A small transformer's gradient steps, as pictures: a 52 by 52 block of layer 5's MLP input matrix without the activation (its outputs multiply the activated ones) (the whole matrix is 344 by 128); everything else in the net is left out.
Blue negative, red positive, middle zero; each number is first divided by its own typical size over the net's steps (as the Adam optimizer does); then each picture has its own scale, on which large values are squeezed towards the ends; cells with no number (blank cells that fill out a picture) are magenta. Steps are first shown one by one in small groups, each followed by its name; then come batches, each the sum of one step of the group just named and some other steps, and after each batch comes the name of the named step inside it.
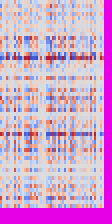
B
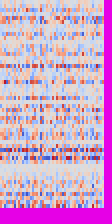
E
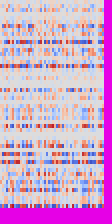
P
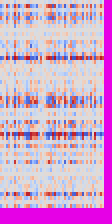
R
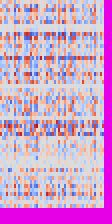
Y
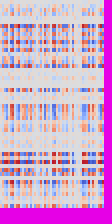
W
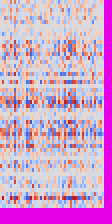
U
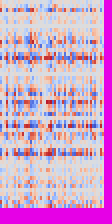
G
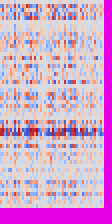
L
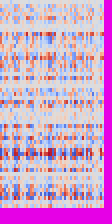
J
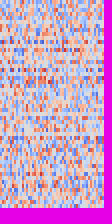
J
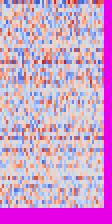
G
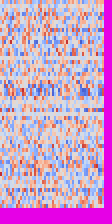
E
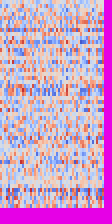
J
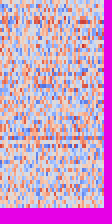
L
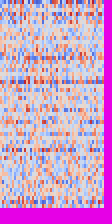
B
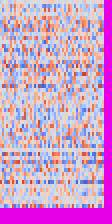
P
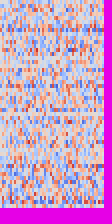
U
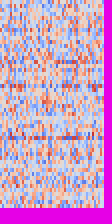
G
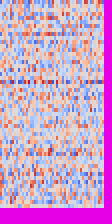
J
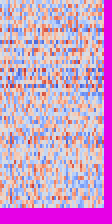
U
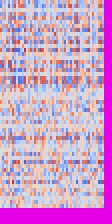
W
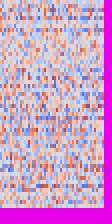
L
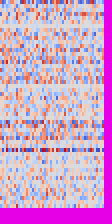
Y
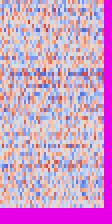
R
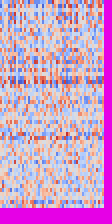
R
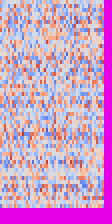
R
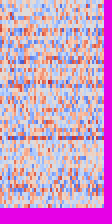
B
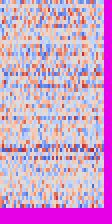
E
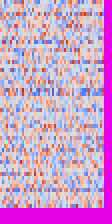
G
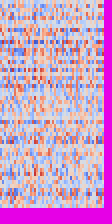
J
